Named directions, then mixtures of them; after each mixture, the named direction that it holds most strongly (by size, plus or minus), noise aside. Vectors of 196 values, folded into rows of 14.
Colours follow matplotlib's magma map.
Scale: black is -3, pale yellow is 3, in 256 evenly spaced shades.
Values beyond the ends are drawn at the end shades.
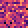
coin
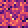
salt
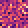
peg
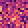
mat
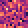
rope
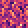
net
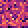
salt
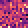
peg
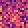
mat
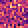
rope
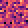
coin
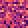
coin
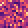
rope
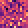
rope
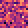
coin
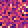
peg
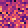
mat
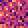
rope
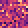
peg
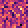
net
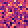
coin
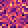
peg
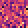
net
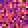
peg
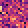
mat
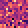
rope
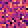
coin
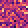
peg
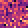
rope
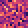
rope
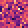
mat
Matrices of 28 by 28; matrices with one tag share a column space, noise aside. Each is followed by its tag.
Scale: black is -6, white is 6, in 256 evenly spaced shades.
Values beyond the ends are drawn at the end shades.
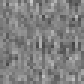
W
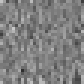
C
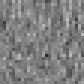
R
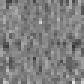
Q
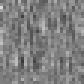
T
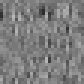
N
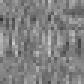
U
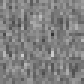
R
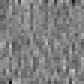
Q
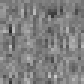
N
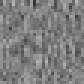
W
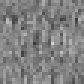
U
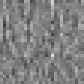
R
